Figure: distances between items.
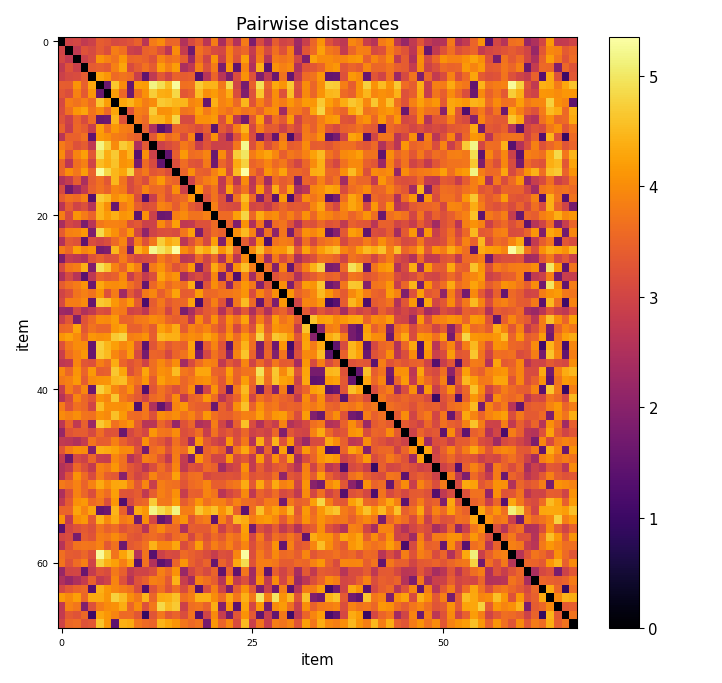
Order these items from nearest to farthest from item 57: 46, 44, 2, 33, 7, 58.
2, 46, 44, 58, 7, 33
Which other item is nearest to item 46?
62
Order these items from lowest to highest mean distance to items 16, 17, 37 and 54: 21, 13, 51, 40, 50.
21, 50, 51, 40, 13
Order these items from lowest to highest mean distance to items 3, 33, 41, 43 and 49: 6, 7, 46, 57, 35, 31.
31, 46, 35, 6, 57, 7
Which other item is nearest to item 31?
16
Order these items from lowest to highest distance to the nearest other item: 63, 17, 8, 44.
63, 8, 17, 44
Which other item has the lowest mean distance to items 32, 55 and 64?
46
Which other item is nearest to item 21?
61
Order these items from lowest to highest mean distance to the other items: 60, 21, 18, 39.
21, 18, 60, 39
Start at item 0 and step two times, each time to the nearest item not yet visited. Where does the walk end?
25
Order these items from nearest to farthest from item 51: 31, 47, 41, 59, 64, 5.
64, 59, 31, 41, 47, 5
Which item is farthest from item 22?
5
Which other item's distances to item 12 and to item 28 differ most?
59
